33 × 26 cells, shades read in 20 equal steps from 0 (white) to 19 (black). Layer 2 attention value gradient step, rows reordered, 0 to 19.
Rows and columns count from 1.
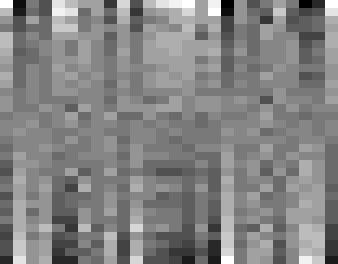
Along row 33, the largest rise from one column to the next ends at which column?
26
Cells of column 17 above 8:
21
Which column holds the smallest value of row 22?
24
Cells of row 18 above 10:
2
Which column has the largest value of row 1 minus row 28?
18
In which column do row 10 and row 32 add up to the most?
17
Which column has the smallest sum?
11
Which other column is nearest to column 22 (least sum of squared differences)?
8
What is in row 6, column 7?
7
